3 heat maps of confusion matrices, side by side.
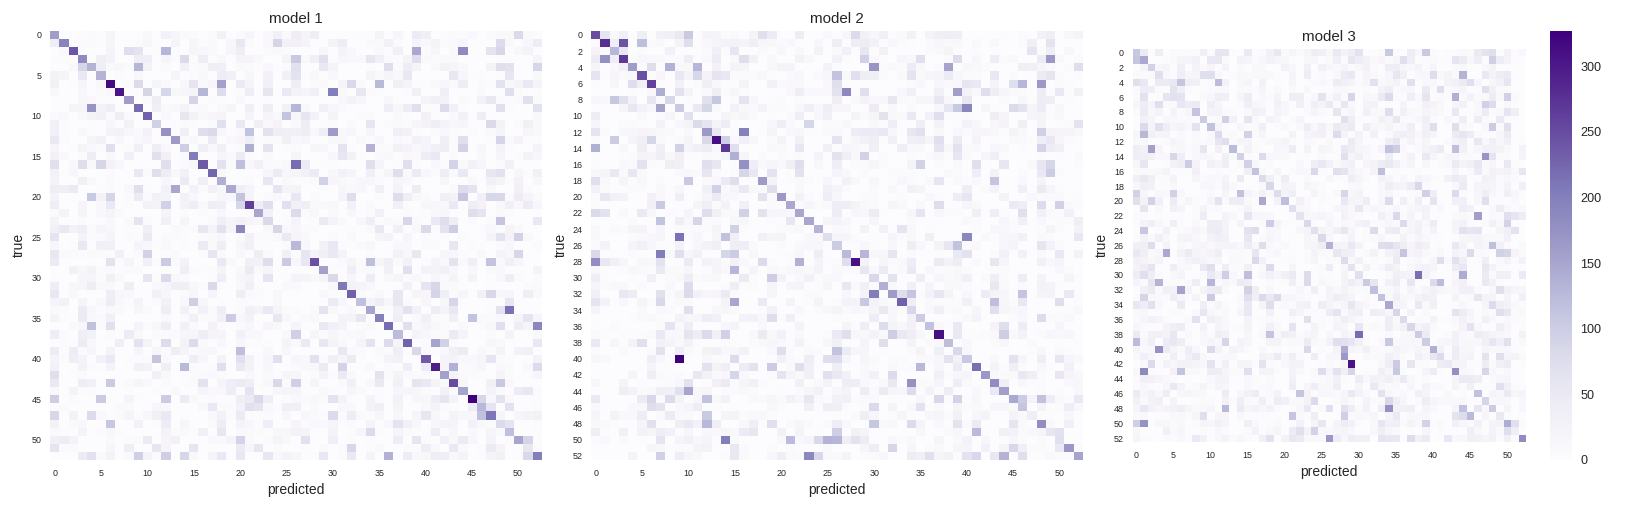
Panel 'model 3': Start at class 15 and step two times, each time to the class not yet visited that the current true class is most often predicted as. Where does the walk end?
47
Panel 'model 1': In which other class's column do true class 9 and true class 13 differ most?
4
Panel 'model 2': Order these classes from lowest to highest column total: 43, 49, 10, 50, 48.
50, 49, 43, 10, 48
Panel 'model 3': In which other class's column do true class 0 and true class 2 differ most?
39
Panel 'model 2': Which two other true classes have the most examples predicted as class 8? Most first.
4, 45
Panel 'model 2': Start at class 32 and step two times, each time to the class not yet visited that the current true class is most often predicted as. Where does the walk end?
19
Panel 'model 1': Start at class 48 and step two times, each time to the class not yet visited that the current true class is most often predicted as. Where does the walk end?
18
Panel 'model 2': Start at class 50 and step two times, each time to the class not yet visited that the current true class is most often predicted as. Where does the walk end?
0
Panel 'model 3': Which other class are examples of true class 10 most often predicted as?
48
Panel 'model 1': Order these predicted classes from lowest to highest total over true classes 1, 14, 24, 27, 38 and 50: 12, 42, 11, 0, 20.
11, 12, 0, 42, 20
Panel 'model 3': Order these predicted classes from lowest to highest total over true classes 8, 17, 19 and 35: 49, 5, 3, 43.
3, 49, 5, 43
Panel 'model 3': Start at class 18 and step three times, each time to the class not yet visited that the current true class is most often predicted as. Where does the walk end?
44
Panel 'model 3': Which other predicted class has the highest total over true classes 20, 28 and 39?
0
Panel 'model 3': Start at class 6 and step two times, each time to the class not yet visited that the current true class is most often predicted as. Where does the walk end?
1
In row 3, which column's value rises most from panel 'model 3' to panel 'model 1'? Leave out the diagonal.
26
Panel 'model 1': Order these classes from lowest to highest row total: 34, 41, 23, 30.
30, 23, 34, 41
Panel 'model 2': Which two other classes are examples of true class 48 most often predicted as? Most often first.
12, 30
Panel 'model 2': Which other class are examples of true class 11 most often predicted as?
23
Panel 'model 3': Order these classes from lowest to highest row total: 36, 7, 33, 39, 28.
36, 28, 7, 33, 39
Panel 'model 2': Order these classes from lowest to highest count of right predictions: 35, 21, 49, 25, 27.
49, 25, 35, 27, 21
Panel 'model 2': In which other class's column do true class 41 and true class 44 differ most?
10
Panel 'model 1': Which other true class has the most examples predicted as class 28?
40
